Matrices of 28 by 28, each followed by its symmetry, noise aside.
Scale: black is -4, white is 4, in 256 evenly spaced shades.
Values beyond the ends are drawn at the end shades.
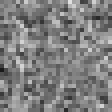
antisymmetric.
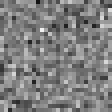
antisymmetric.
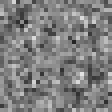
symmetric.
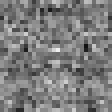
mirrored left to right.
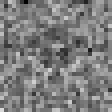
mirrored left to right.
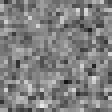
antisymmetric.
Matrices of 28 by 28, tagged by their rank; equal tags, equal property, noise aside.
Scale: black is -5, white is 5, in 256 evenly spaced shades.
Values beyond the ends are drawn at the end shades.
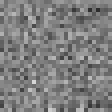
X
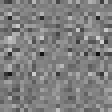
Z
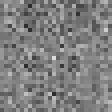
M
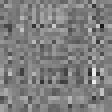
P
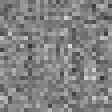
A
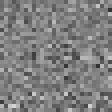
A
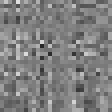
Z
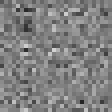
P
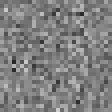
A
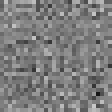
P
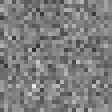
A
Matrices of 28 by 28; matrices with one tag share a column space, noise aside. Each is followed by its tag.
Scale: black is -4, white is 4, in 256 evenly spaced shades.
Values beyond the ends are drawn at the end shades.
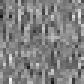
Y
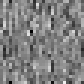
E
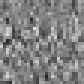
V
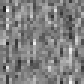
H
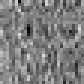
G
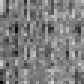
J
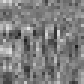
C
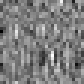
G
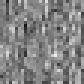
J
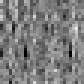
J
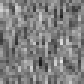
H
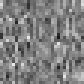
V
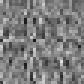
V
